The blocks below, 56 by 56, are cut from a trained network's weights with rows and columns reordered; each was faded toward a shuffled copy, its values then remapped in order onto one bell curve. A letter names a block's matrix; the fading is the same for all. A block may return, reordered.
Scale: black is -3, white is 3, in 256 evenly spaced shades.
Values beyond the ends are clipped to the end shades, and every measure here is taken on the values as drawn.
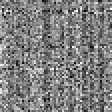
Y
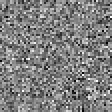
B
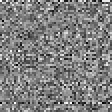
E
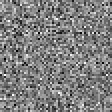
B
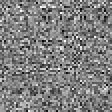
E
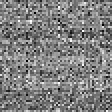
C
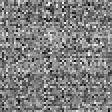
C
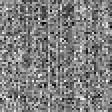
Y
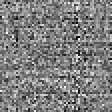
C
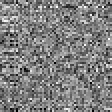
E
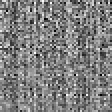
Y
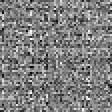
C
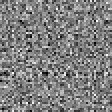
E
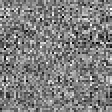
E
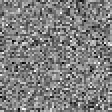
B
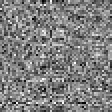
E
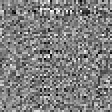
E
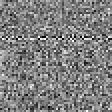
E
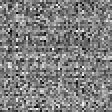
C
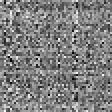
C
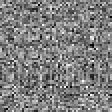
E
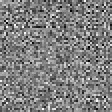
E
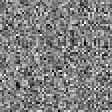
B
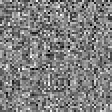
E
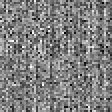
Y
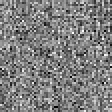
B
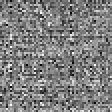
C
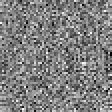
B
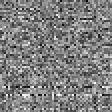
E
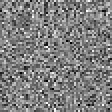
E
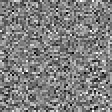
B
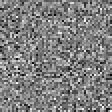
B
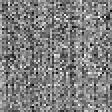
Y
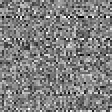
E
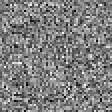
B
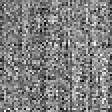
Y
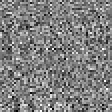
E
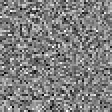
B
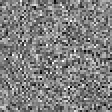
B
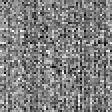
Y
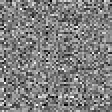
E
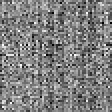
Y
